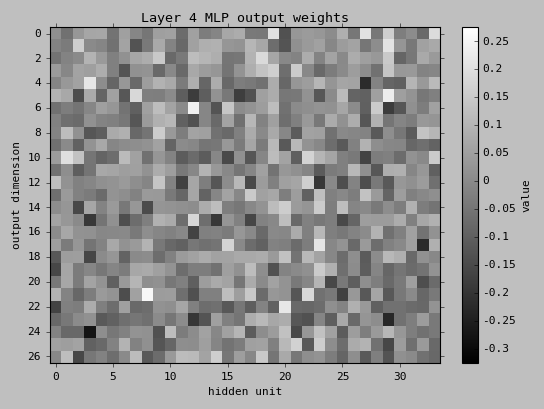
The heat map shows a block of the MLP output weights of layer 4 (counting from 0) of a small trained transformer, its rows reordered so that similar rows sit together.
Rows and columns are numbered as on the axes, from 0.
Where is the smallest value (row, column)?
24, 3
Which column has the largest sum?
19
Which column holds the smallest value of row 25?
29
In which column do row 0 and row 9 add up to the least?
20
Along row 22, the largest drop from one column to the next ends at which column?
21
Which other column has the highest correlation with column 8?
15
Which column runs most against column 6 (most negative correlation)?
28
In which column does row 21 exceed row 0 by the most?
8
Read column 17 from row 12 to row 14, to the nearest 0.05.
-0.15 0.15 0
